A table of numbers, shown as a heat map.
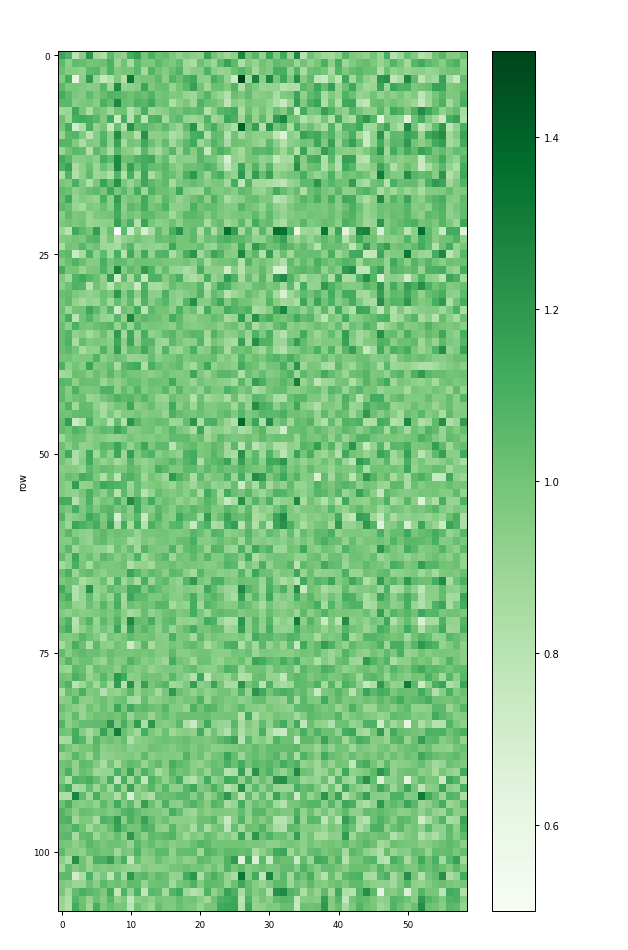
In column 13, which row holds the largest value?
84
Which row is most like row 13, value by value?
6
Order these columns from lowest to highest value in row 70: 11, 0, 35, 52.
11, 0, 35, 52
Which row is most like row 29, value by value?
12
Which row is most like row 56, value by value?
71
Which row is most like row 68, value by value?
72
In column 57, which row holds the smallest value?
3
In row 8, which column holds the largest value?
32
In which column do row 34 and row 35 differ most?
46
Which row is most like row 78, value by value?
47
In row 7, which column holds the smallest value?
34
